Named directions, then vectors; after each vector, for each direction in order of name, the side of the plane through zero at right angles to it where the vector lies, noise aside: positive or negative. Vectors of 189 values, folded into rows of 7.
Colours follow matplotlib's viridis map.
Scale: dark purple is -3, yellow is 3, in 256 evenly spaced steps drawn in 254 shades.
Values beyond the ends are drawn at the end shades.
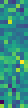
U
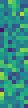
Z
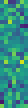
positive, negative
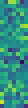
negative, positive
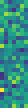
negative, negative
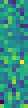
positive, negative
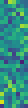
negative, positive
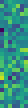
positive, positive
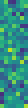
positive, negative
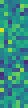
negative, negative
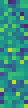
positive, negative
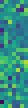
positive, positive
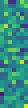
positive, negative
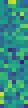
negative, positive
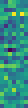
negative, positive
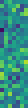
positive, positive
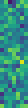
positive, negative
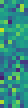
negative, negative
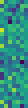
negative, negative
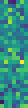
positive, negative
